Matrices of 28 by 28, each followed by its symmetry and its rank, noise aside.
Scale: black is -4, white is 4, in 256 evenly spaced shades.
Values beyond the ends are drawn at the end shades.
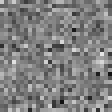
no symmetry, rank eight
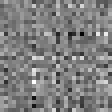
antisymmetric, rank four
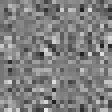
antisymmetric, rank four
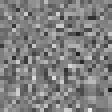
antisymmetric, rank eight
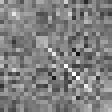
symmetric, rank four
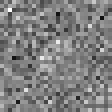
symmetric, rank eight
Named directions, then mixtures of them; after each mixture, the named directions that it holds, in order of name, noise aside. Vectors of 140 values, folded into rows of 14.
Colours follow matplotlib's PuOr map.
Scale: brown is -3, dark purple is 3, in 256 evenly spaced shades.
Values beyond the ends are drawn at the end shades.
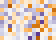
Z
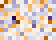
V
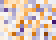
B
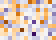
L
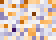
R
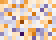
B, R, V.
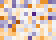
R, V, Z.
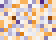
V.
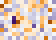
V.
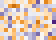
B, L, Z.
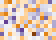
B, L, V.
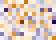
B, L, R.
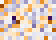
V.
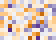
Z.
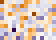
R.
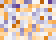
L, R, V.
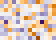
L, R, Z.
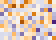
B, L, R.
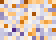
R.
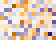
B, L, R.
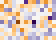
L, V.
